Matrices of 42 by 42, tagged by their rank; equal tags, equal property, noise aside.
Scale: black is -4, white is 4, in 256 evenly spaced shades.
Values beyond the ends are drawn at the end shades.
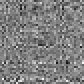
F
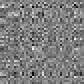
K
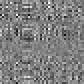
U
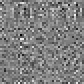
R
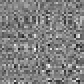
K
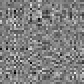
F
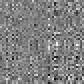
K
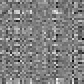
K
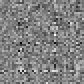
R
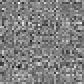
R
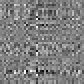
U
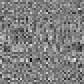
F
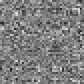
R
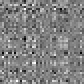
U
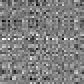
U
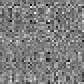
U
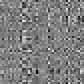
U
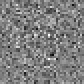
F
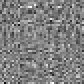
F
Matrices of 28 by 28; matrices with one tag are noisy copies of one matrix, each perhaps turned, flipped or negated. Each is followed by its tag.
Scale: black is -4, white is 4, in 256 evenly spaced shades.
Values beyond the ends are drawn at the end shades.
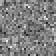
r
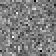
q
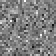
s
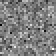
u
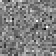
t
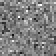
t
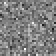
r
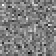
r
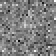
r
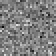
r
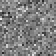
s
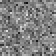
r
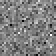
u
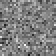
s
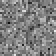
s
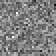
q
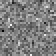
s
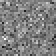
u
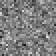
s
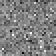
u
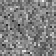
t
